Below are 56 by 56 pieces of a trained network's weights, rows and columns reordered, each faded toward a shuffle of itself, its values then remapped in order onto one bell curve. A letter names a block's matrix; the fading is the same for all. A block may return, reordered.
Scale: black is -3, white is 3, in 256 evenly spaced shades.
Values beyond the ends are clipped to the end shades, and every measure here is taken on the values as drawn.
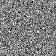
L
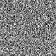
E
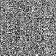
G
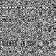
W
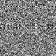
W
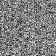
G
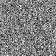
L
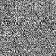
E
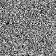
G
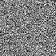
E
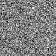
E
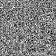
G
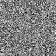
G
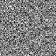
E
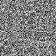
E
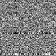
W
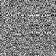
W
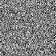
E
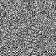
W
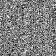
G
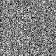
G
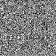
G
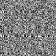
W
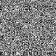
W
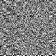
W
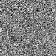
E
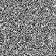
E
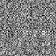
W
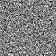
L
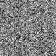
G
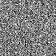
G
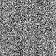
G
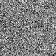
L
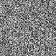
E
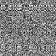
W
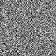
E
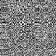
W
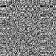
W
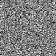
E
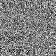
L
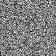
G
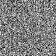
G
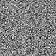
E
